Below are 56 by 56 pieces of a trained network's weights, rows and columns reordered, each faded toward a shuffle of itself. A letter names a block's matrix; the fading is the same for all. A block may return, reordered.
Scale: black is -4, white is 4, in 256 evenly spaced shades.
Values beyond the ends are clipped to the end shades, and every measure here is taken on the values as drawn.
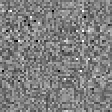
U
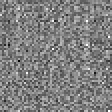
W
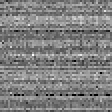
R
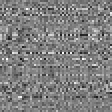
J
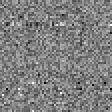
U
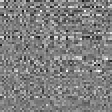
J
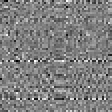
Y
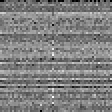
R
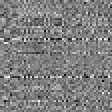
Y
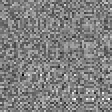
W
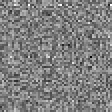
W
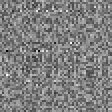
W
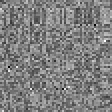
W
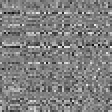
Y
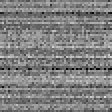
R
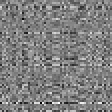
J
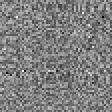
W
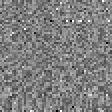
U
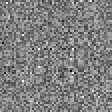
W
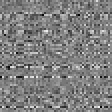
Y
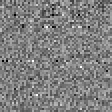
U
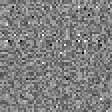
U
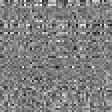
J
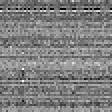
R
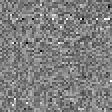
U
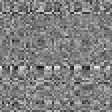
J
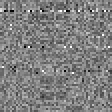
U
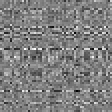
Y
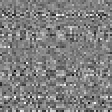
J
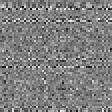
Y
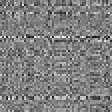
J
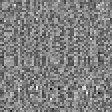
W
